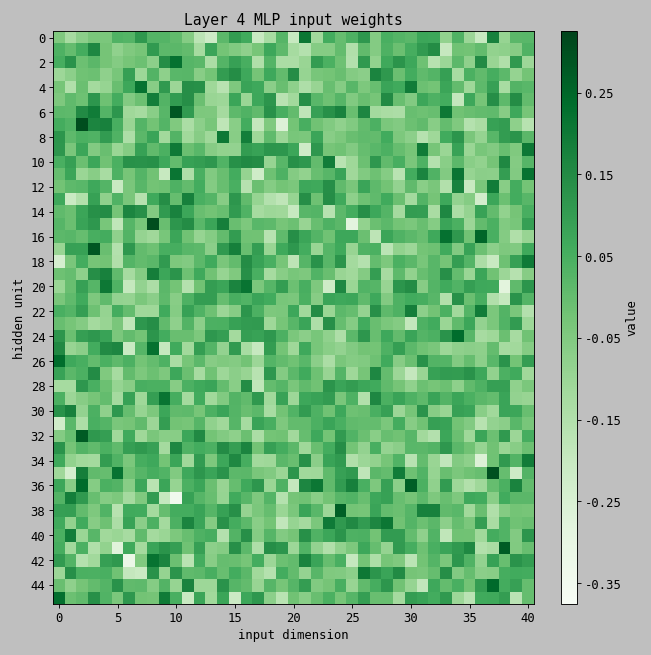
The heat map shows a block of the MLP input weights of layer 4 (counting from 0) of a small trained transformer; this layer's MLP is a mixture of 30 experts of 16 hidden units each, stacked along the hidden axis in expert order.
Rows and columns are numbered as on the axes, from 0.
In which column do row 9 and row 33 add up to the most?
10
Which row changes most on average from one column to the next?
36
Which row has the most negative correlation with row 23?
32
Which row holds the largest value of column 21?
0
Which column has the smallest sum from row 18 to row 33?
37
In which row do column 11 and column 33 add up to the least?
34
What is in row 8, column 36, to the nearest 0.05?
-0.1
